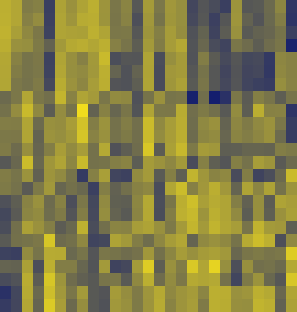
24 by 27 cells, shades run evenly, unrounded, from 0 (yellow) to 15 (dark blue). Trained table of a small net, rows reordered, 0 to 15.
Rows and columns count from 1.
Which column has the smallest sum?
14
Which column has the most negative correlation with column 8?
27
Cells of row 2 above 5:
22
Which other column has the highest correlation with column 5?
23
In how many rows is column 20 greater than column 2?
10
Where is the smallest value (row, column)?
9, 8
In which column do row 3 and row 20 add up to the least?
6
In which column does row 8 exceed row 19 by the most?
20
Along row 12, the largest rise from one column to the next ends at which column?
15
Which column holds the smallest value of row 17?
18
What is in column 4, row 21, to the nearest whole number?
11
